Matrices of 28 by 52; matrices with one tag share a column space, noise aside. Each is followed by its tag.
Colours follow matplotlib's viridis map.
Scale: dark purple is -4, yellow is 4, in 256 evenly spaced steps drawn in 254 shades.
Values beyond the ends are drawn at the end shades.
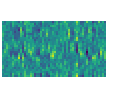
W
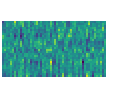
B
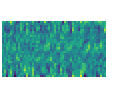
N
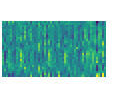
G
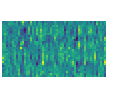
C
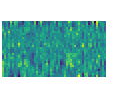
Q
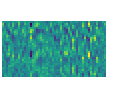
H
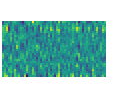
N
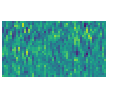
H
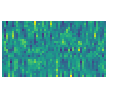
B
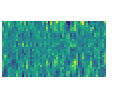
Q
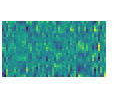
N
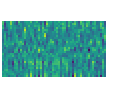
B
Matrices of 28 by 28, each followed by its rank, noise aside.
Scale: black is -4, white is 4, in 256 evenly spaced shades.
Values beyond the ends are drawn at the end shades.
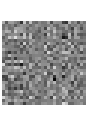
four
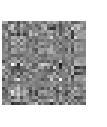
four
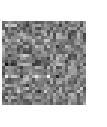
five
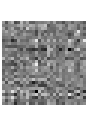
three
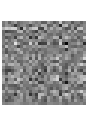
four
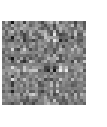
three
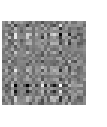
two
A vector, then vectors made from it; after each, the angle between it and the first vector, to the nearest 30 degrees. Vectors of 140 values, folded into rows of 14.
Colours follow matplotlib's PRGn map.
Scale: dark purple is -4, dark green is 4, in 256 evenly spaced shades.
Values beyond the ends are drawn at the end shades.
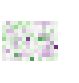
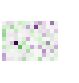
60 degrees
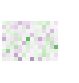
150 degrees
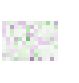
120 degrees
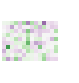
90 degrees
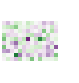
30 degrees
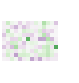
150 degrees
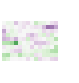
120 degrees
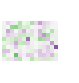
30 degrees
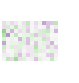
60 degrees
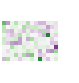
60 degrees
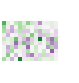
60 degrees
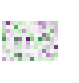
30 degrees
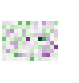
30 degrees
